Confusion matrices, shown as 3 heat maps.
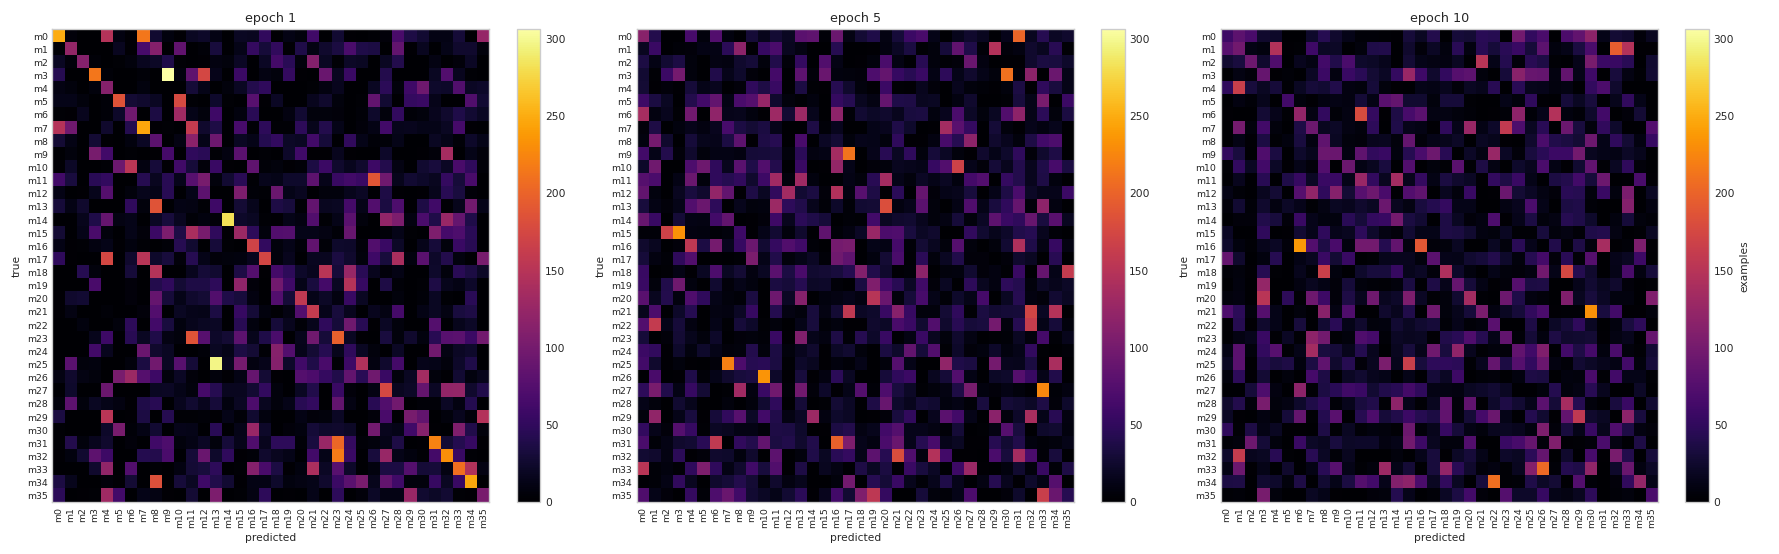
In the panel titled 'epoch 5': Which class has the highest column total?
m11
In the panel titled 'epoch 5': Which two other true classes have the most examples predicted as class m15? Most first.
m3, m2
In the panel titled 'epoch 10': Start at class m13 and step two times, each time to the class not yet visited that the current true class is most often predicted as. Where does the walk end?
m26
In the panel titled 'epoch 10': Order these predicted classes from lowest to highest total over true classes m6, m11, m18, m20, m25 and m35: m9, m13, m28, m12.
m9, m13, m12, m28
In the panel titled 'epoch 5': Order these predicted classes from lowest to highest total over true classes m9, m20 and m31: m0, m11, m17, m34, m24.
m34, m24, m11, m0, m17
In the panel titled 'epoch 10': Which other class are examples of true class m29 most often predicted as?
m33
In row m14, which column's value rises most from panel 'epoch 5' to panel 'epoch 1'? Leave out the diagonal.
m27
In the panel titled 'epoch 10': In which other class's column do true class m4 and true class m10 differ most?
m1
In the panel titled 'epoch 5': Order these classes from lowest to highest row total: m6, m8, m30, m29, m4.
m4, m30, m8, m29, m6
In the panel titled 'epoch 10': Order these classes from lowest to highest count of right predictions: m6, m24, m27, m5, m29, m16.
m27, m5, m24, m6, m29, m16
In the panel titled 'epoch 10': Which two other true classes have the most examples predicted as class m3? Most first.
m20, m19
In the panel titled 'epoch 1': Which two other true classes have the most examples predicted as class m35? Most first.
m29, m0
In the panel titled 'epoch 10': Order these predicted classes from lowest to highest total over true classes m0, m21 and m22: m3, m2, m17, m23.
m23, m2, m3, m17
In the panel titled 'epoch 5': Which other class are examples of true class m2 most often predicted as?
m27
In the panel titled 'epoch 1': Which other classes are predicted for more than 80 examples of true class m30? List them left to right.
m5, m16, m26, m33
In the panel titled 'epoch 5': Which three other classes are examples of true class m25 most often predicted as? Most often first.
m7, m34, m29
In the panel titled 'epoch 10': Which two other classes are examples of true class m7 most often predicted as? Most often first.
m23, m20
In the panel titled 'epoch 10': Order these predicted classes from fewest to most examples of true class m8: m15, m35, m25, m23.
m23, m25, m35, m15
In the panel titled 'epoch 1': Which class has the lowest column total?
m2
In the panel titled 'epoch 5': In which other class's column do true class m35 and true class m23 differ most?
m19
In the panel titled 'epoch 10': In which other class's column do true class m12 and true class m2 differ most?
m21
